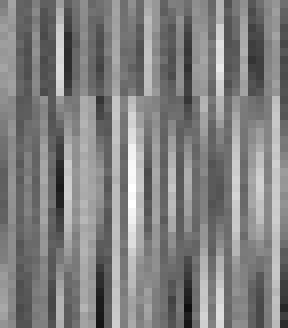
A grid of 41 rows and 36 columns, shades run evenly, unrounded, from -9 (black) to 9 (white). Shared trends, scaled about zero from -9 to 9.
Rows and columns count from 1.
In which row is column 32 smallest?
8
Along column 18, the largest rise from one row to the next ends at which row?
13
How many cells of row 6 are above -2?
22
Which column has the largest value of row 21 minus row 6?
9
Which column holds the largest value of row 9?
28
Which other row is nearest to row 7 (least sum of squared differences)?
6
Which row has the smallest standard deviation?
1
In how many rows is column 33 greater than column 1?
17
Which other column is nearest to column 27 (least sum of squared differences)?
21
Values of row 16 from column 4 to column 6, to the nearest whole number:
-1 -1 1
